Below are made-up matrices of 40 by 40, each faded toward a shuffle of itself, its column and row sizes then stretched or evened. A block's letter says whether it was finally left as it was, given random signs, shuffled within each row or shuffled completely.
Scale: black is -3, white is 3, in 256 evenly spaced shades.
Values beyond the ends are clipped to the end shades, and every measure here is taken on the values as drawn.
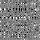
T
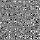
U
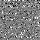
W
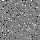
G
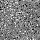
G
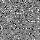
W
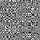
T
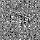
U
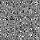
U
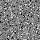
G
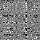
T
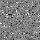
W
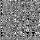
U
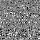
W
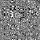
U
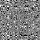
T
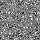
W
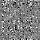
U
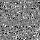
W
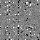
U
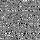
W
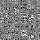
T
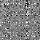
U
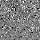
W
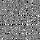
U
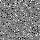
G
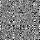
U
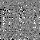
U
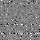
W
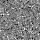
G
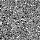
G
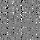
T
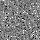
G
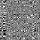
T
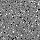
G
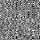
T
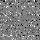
W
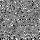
W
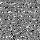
W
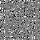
U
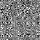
T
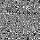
U
